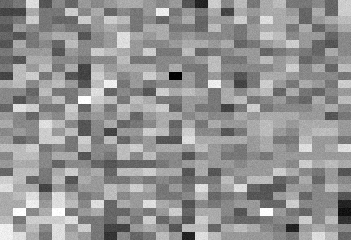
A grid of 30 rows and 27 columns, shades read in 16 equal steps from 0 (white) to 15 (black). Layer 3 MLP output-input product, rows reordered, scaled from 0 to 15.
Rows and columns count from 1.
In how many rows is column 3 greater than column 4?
12
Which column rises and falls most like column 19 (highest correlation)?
7
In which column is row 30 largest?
15
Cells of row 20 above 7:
6
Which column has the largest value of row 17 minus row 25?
9
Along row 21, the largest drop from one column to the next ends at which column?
24
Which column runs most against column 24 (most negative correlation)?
8
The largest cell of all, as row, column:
10, 14
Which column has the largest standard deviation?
27
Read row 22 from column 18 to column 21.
7 6 6 6
